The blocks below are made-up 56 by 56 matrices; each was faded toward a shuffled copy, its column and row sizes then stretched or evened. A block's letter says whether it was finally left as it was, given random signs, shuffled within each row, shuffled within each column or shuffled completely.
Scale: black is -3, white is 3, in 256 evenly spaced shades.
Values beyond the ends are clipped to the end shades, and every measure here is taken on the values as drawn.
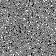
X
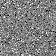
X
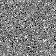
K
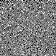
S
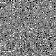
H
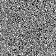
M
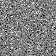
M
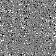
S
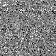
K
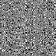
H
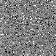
K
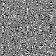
H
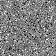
X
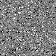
K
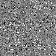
S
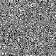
H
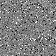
K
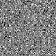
H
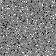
X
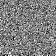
K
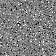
X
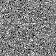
M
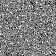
X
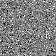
M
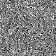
S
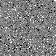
K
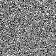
M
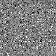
H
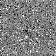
M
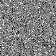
M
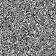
M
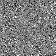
S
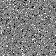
X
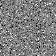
M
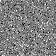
X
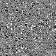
S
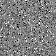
M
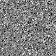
S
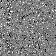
M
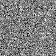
K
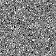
M
